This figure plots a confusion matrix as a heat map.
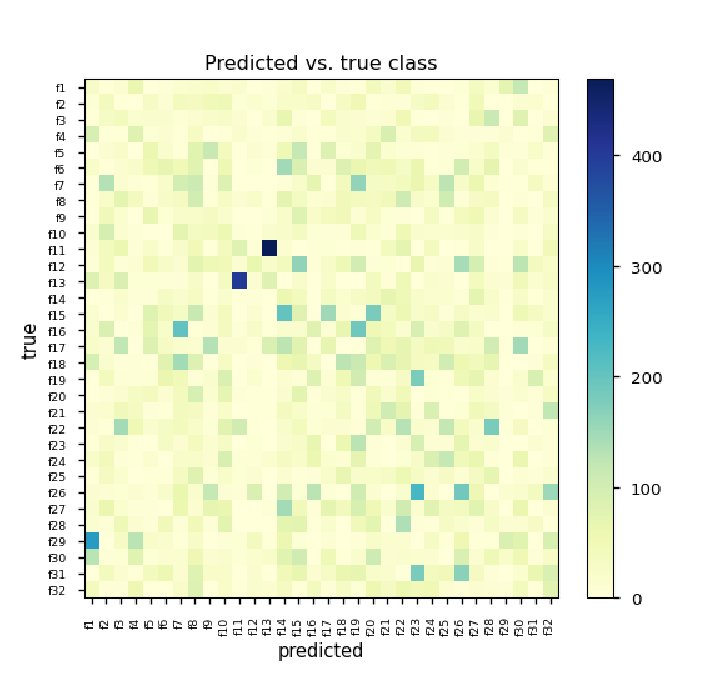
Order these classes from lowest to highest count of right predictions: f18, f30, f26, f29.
f30, f29, f18, f26
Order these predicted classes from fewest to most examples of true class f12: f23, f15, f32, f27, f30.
f32, f23, f27, f30, f15
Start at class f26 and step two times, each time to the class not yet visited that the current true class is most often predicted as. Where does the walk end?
f19
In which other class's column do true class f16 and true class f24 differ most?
f7
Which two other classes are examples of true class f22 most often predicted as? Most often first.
f28, f3
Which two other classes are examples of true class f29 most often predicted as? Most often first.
f1, f4
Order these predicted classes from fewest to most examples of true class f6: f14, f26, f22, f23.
f22, f23, f26, f14
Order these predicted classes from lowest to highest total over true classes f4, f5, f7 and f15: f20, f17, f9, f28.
f28, f9, f17, f20
